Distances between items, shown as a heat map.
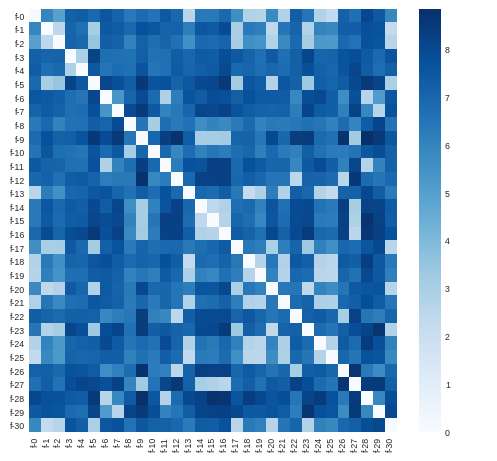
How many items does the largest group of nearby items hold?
7
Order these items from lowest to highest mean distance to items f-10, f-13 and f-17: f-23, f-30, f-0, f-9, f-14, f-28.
f-0, f-30, f-23, f-14, f-9, f-28
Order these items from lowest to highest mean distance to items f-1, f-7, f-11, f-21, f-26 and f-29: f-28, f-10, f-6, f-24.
f-6, f-28, f-24, f-10
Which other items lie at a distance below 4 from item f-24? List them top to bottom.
f-0, f-13, f-18, f-19, f-21, f-25
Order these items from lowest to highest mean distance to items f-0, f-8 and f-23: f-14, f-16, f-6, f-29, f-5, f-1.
f-1, f-5, f-14, f-16, f-6, f-29
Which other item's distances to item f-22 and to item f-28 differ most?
f-12
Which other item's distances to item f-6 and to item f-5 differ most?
f-28
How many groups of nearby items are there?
8
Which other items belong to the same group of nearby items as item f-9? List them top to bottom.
f-14, f-15, f-16, f-27
